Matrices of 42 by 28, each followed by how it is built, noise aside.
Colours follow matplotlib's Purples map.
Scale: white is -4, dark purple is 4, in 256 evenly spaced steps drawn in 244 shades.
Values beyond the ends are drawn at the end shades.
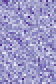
Toeplitz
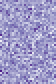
repeating rows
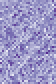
Hankel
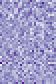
low rank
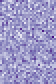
repeating columns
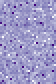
sparse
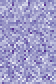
repeating columns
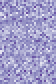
repeating columns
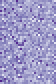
repeating rows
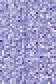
repeating rows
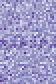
repeating columns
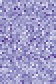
repeating columns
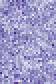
smooth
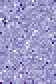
sparse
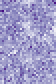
smooth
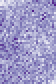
smooth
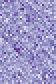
Toeplitz
